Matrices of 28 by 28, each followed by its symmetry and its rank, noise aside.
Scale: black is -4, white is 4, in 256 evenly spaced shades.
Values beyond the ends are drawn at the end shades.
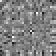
symmetric, rank four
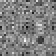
symmetric, rank four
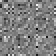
symmetric, rank four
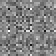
symmetric, rank three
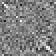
symmetric, rank four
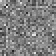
symmetric, rank four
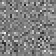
no symmetry, rank four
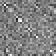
symmetric, rank five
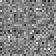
symmetric, rank four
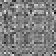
antisymmetric, rank four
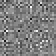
symmetric, rank three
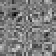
symmetric, rank three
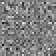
symmetric, rank five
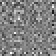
no symmetry, rank four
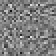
no symmetry, rank three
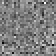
no symmetry, rank five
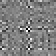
no symmetry, rank three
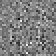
no symmetry, rank five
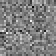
antisymmetric, rank four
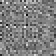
antisymmetric, rank four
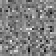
no symmetry, rank five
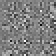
no symmetry, rank four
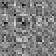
symmetric, rank three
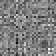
symmetric, rank four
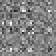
symmetric, rank three
